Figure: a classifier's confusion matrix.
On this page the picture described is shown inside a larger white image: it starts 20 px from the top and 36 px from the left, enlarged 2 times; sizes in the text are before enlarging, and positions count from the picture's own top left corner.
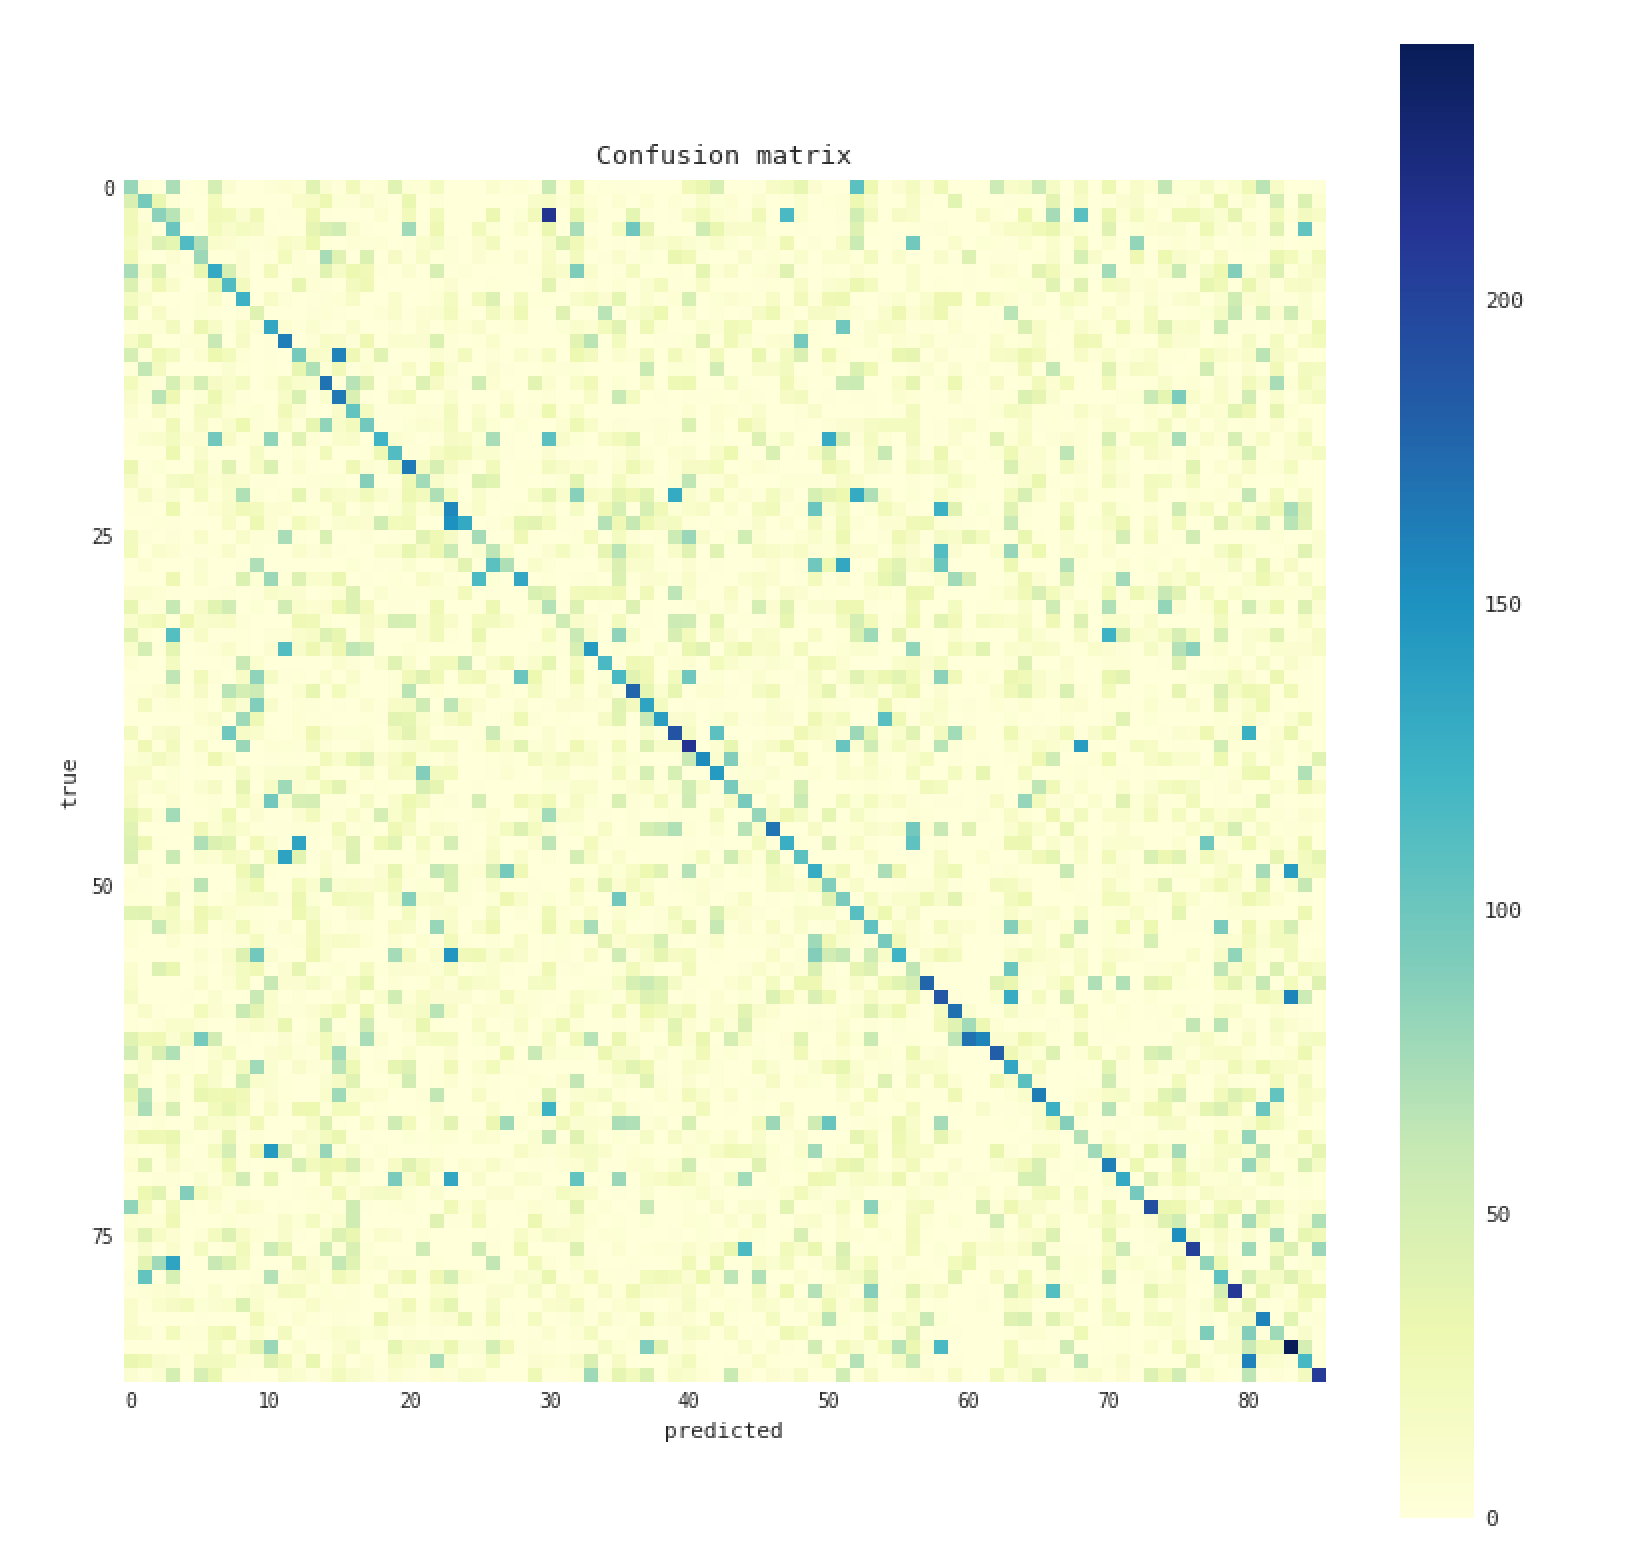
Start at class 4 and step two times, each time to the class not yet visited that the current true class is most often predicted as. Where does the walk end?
63
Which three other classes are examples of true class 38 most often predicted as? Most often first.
54, 8, 37
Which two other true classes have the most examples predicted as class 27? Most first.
49, 67
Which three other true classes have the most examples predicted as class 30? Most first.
2, 66, 18
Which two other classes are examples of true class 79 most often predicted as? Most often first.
66, 53
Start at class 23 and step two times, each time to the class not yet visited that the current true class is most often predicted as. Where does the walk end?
83
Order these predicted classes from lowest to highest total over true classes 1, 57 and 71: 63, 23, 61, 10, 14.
61, 63, 14, 10, 23
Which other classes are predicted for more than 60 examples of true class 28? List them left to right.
10, 25, 59, 71
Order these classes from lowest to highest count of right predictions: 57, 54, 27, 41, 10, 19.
27, 54, 19, 10, 41, 57
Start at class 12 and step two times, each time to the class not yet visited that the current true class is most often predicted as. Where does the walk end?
75
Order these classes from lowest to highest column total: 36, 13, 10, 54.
54, 13, 36, 10
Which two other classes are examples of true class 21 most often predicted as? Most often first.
17, 40
